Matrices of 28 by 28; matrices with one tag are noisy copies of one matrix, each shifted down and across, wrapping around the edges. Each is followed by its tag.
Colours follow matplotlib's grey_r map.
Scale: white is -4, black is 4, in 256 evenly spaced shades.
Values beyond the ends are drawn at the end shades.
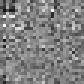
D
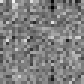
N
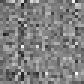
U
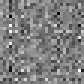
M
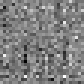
N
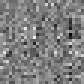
D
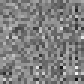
M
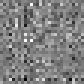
M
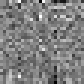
D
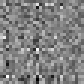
U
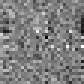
D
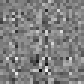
U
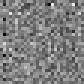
M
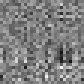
D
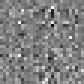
U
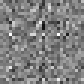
U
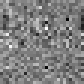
D
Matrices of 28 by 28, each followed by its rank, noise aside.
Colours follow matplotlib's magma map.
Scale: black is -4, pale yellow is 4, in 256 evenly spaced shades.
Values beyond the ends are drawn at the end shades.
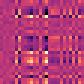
one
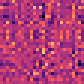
four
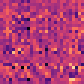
four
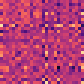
four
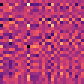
two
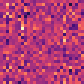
five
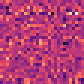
five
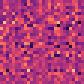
five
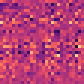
four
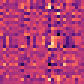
three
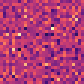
five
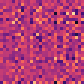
four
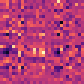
three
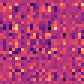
four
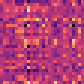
three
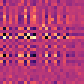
one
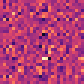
five
